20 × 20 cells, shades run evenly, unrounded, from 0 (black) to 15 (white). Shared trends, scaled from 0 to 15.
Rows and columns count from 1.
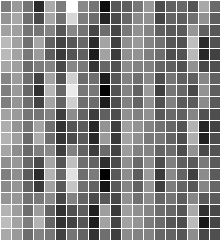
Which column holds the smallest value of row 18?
9
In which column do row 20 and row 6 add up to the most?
1
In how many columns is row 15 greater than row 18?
11
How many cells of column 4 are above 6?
12
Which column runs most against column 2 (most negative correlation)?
16
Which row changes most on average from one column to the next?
15
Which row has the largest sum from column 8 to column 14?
4
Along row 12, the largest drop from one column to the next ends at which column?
19
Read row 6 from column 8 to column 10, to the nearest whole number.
7 3 6
